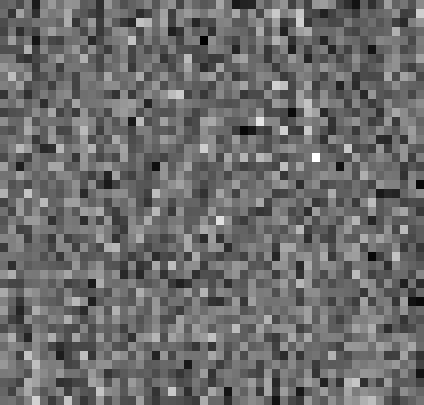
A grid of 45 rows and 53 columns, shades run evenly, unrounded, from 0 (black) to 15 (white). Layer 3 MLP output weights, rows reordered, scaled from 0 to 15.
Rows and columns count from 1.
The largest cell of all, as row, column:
18, 40
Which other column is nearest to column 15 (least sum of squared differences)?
32
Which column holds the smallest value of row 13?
37
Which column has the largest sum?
39
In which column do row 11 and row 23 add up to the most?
47
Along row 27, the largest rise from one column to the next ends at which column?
27
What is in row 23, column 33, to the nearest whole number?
10
